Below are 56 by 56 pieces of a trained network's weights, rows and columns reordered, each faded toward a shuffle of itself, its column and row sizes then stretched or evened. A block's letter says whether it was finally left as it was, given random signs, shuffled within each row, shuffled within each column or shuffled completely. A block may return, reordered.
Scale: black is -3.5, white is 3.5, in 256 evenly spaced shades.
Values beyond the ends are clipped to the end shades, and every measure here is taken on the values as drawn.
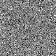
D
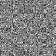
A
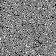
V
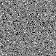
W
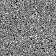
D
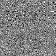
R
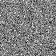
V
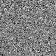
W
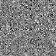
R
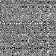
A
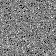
V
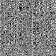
A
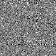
R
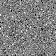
V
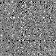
R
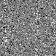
D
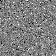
V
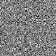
A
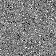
V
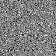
W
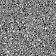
W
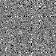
R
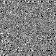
R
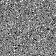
V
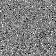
W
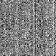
A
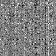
A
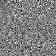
A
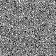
V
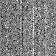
D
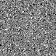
W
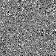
R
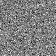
V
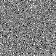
W
